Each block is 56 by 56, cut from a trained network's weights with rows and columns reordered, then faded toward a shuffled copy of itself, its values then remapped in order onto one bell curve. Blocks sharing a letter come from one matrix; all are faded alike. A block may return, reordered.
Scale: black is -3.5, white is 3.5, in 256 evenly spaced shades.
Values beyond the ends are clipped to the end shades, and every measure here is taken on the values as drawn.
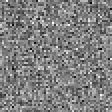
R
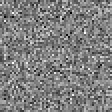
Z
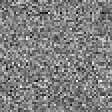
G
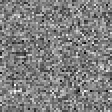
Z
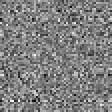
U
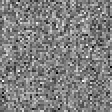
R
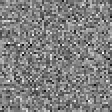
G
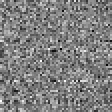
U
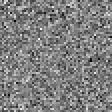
R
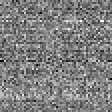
G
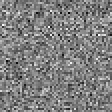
U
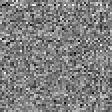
U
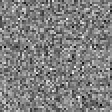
Z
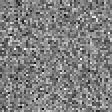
R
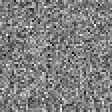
R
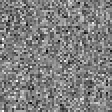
R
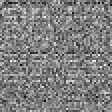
G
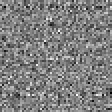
G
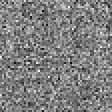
R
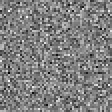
Z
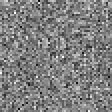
R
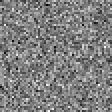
Z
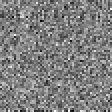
U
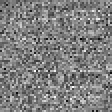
G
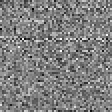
U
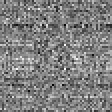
G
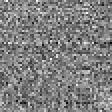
G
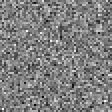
Z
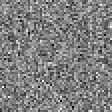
R
